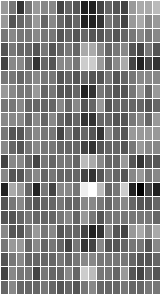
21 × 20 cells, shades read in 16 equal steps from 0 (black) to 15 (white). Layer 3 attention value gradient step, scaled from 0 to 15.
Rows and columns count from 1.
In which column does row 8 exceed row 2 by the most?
13
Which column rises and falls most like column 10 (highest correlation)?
8
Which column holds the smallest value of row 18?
11
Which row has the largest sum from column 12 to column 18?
14
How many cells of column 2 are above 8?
2
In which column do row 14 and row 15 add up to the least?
18
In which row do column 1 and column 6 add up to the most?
1
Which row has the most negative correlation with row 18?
16
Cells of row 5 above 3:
17
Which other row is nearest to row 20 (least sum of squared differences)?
12
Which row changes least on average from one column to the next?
19
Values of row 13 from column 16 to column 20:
5 8 9 7 8
